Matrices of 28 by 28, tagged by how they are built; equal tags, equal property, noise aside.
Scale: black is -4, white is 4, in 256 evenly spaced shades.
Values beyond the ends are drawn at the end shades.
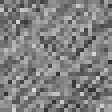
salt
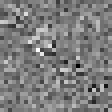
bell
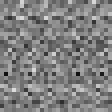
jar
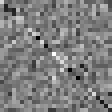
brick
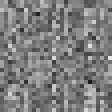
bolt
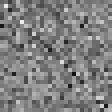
brick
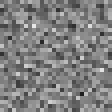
jar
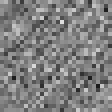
salt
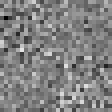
bell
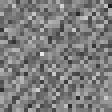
salt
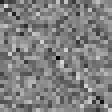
brick
